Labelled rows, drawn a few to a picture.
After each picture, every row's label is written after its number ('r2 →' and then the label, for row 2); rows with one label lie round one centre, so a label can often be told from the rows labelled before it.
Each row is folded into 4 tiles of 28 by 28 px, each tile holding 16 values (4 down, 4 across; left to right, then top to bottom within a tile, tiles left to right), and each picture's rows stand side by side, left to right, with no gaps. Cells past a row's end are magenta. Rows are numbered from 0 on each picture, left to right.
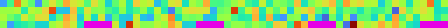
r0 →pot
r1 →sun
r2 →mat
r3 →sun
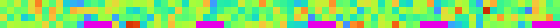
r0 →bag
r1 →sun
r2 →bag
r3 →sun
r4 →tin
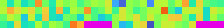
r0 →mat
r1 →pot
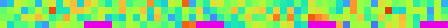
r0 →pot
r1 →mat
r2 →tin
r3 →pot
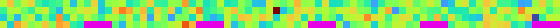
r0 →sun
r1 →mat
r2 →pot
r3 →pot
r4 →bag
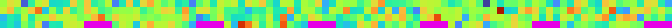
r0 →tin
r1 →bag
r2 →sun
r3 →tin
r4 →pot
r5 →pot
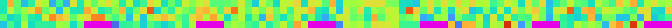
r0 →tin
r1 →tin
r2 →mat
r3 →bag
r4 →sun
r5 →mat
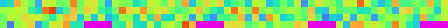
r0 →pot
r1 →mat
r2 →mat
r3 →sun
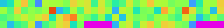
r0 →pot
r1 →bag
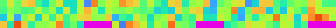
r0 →sun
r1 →sun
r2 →tin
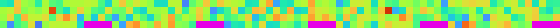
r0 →pot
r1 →sun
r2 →tin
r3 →pot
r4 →sun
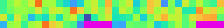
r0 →bag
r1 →tin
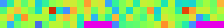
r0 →pot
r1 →bag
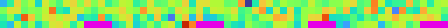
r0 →pot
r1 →mat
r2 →tin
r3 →tin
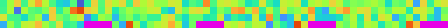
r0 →bag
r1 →sun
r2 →mat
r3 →mat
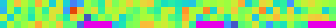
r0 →bag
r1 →bag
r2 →tin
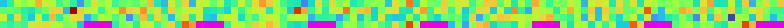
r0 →bag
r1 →mat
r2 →bag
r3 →mat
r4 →tin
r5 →mat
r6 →mat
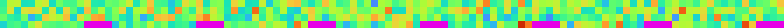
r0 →tin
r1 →tin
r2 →mat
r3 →pot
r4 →mat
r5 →sun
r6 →mat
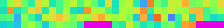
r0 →tin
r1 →mat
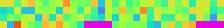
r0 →sun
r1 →mat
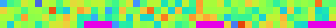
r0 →pot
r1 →tin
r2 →sun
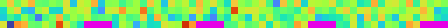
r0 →sun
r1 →mat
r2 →mat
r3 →mat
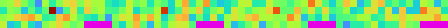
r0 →pot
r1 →pot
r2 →pot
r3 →tin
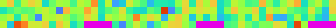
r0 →sun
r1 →pot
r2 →mat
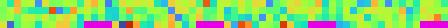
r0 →pot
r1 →sun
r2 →sun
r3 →tin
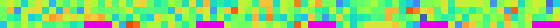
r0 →tin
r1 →sun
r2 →mat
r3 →bag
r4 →sun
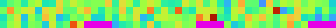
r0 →mat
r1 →tin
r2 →pot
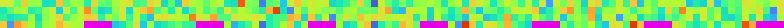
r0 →sun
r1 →tin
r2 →pot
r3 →pot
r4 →sun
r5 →mat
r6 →mat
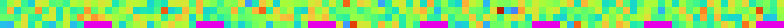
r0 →tin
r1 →pot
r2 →tin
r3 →sun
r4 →pot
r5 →sun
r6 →mat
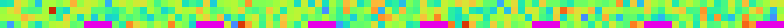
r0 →pot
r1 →sun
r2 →sun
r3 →tin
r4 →sun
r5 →mat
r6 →mat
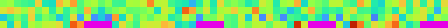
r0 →mat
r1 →bag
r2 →mat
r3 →sun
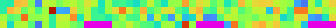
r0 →pot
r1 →mat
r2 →bag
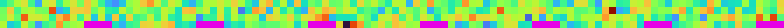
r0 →pot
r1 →bag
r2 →tin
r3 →sun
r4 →pot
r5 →pot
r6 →tin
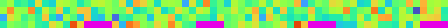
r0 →mat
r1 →sun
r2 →mat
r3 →tin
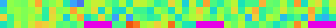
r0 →bag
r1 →sun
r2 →mat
